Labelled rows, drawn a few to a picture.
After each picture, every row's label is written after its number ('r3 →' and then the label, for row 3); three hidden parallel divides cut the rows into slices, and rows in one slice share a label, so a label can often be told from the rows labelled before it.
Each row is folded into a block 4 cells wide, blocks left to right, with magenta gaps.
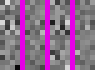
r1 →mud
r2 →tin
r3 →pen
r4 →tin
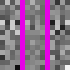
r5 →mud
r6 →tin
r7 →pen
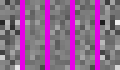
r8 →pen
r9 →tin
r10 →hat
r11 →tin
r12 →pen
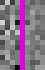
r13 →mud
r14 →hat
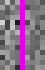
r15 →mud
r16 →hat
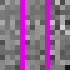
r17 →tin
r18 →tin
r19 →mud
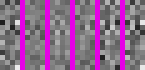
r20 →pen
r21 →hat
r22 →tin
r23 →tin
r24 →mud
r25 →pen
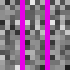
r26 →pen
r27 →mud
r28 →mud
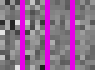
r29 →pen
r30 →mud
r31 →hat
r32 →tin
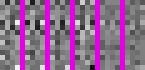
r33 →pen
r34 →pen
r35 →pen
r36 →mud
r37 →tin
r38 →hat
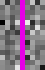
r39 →pen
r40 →mud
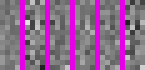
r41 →hat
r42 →mud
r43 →hat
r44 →tin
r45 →hat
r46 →pen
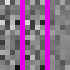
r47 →mud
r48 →mud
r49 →hat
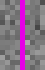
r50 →hat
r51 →hat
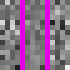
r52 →mud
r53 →tin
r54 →pen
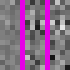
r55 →hat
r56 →pen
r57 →mud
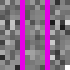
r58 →mud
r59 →tin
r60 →pen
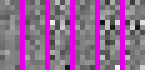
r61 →tin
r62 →hat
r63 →mud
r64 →tin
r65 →pen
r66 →pen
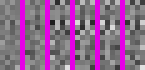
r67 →hat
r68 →hat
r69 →pen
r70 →mud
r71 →mud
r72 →pen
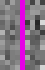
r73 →hat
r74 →pen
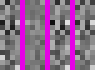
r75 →pen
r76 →tin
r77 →pen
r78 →pen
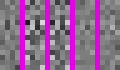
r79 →tin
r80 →pen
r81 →pen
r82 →hat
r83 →tin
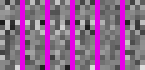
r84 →pen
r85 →mud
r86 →mud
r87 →pen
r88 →tin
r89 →pen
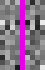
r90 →mud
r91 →pen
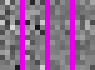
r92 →mud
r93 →pen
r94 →hat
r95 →tin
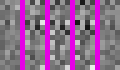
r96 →tin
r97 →pen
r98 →pen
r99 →pen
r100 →hat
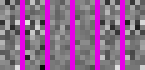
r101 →pen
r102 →mud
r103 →tin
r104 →tin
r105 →pen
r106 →pen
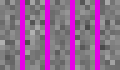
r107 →hat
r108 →tin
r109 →hat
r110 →hat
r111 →tin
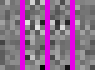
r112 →tin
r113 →mud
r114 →mud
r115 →tin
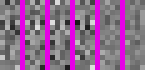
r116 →pen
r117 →mud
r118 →mud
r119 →pen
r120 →tin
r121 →hat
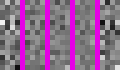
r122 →mud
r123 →tin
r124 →hat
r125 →hat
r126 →pen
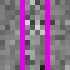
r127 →tin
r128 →mud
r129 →hat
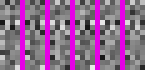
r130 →pen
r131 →pen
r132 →mud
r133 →pen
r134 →mud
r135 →mud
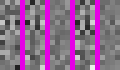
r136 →mud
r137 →pen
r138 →hat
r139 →pen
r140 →hat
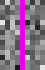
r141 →mud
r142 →pen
